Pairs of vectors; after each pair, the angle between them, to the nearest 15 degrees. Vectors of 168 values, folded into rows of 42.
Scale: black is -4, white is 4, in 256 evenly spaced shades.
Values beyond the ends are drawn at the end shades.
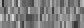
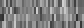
90 degrees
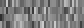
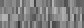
105 degrees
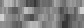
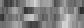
165 degrees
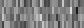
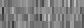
120 degrees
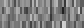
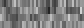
135 degrees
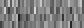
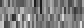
120 degrees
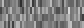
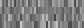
120 degrees
